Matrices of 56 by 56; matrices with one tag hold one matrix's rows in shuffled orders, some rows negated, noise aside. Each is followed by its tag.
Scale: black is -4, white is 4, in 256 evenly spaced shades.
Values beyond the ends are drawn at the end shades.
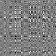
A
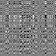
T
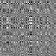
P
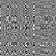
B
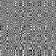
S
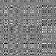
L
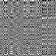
L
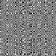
S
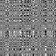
T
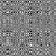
P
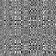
A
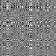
P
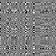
B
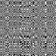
T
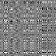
L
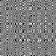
S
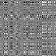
L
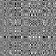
A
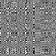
B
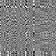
B
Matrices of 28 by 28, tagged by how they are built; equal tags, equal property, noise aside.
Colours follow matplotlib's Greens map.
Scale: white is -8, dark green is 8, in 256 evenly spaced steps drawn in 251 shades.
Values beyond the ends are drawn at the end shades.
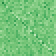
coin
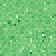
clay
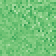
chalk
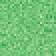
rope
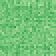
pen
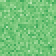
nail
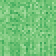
pen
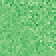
chalk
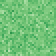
nail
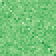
coin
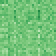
rope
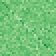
coin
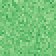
nail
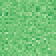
rope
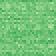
pen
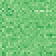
rope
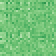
rope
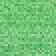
pen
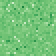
clay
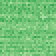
pen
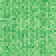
pen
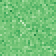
coin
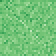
coin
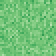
pen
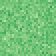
nail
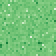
clay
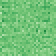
rope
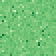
clay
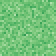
nail
